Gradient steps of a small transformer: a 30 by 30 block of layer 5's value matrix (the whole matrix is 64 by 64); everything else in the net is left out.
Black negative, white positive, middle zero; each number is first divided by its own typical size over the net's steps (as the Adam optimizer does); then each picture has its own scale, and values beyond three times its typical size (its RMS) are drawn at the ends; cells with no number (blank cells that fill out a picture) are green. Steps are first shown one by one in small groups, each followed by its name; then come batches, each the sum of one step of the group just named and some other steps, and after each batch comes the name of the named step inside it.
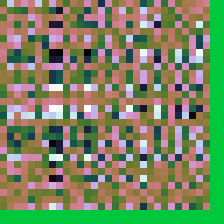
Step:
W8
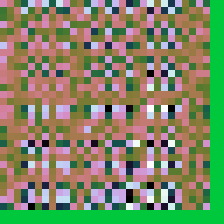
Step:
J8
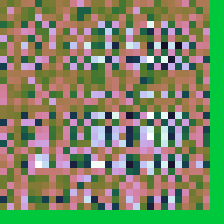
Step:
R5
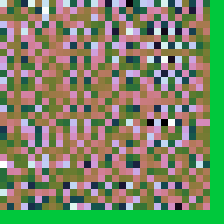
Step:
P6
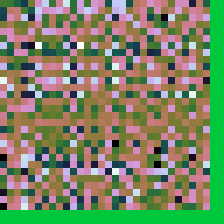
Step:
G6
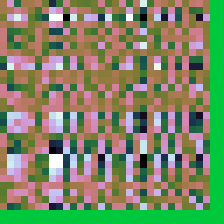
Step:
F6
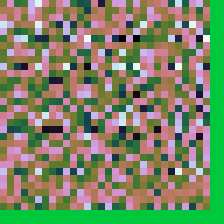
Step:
W8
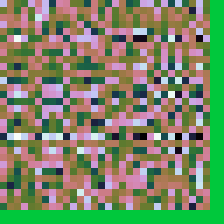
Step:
P6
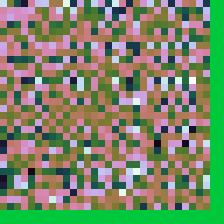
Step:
P6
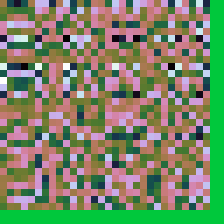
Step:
G6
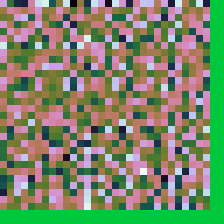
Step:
G6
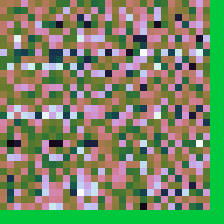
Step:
W8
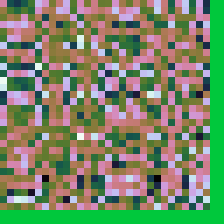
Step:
G6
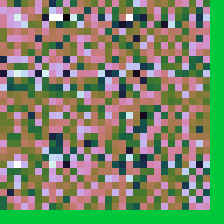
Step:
F6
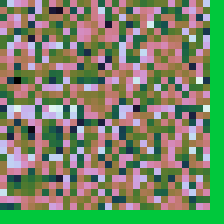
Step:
W8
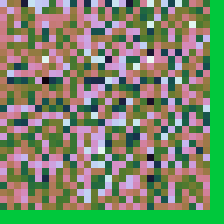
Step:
R5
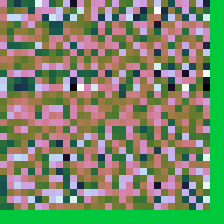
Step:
F6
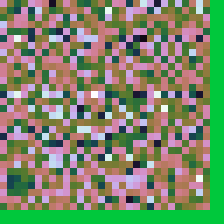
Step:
J8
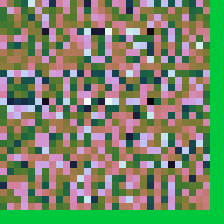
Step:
R5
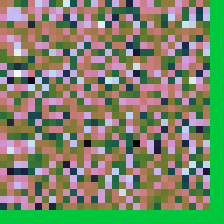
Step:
G6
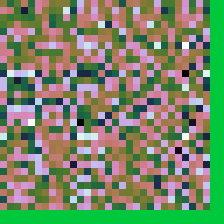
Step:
R5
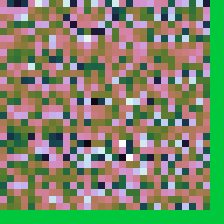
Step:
W8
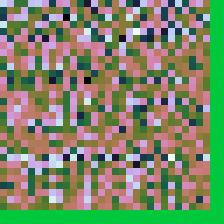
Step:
F6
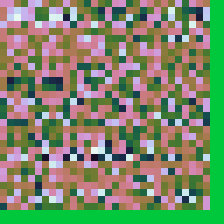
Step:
F6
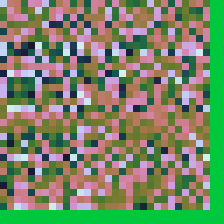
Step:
W8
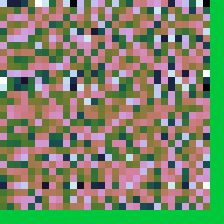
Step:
W8
